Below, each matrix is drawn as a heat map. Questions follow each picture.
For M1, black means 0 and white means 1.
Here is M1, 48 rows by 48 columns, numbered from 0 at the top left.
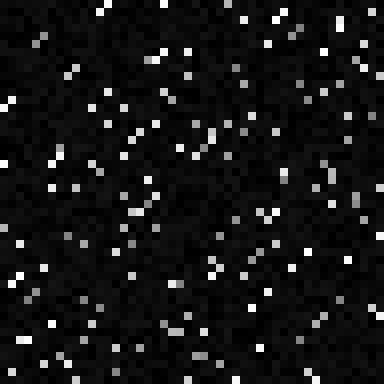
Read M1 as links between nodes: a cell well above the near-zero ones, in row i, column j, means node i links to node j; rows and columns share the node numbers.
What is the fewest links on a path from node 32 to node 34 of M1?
2
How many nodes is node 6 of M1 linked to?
3
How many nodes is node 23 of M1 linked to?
4
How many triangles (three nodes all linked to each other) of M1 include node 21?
0
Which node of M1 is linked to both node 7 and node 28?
node 19
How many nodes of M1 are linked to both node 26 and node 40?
0
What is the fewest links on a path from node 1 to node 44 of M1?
5
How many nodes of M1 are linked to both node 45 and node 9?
1
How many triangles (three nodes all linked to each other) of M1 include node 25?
0
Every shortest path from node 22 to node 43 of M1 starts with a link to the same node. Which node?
node 35
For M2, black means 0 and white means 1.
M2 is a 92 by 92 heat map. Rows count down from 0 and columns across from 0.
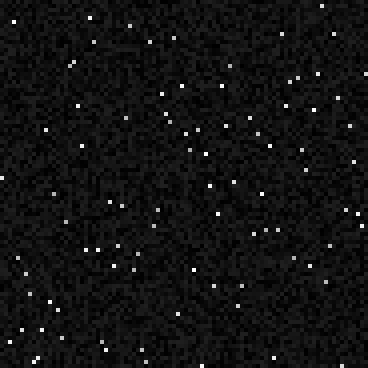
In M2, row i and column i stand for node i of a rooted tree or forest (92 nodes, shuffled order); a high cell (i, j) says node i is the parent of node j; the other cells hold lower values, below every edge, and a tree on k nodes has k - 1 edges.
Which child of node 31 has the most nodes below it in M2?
56
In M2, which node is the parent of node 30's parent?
38
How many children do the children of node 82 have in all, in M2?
3
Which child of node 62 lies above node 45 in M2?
21
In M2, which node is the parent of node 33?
67
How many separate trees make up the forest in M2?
2
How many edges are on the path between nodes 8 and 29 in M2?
4
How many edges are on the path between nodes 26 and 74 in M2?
2
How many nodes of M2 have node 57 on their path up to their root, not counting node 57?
6
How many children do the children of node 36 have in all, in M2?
3
